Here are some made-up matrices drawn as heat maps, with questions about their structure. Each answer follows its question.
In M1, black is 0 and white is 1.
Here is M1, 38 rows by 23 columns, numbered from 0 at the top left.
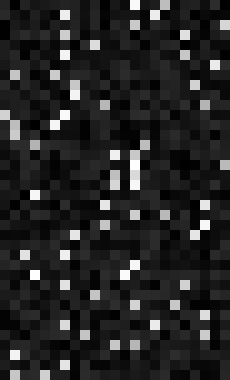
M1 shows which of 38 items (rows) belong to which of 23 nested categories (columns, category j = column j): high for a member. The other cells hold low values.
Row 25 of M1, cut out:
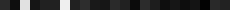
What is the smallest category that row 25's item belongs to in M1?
2
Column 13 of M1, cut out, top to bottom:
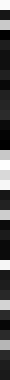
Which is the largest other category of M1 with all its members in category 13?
11
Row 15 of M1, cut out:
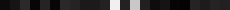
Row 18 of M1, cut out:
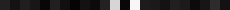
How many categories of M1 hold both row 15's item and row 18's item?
2
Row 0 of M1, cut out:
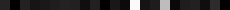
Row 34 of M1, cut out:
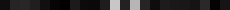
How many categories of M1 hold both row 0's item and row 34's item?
1
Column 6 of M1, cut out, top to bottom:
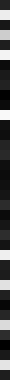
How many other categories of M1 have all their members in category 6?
4
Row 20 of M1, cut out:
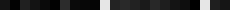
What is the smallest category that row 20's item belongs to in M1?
10
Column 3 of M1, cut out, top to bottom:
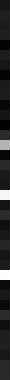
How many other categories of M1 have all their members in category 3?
2
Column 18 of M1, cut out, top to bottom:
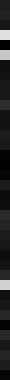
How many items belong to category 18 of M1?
3
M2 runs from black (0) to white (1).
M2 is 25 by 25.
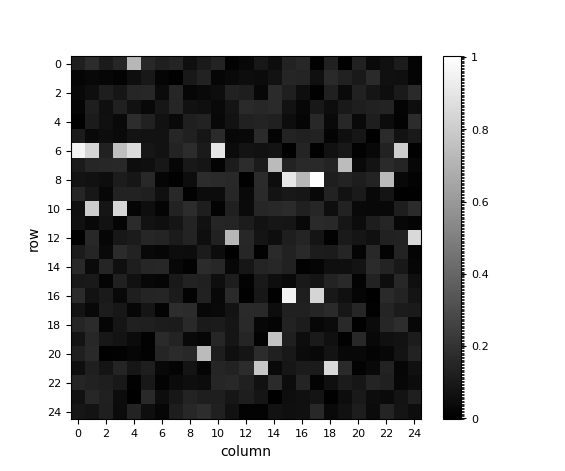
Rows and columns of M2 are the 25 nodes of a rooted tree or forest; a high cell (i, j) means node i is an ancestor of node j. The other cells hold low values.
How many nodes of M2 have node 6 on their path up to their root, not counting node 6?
6
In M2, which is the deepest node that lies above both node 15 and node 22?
8
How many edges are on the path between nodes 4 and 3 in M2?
4
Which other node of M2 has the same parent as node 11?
24
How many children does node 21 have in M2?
2
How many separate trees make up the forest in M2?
8
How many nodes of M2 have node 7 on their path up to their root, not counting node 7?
2
